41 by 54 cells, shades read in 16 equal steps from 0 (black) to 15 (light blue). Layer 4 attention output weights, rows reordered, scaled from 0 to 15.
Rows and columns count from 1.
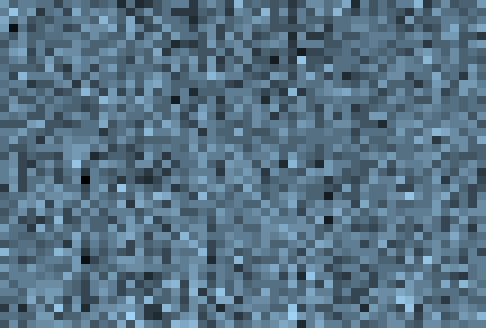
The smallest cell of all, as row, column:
23, 10
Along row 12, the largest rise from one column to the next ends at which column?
33
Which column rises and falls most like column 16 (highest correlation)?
14
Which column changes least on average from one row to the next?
28
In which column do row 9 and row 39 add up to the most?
46
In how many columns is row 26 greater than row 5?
27
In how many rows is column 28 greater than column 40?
23
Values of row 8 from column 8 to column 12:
9 11 9 10 8
